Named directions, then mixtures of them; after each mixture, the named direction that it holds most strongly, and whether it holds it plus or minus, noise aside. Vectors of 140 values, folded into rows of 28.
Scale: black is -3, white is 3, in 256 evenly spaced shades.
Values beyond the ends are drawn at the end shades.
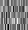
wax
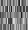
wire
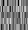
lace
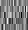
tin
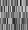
wire, minus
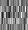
tin, minus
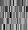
tin, minus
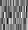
tin, minus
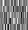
wax, plus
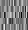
tin, plus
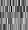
wire, plus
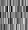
wire, plus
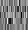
tin, plus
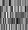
wax, minus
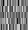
lace, plus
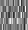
tin, minus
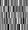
wax, plus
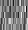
tin, minus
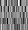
wire, minus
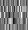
wire, minus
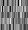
lace, plus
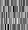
wax, plus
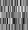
wire, minus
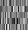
wax, minus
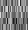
wire, minus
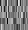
wire, minus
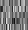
wax, minus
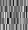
wax, minus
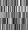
wire, minus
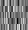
wax, minus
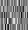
wax, plus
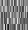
wax, plus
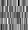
lace, plus
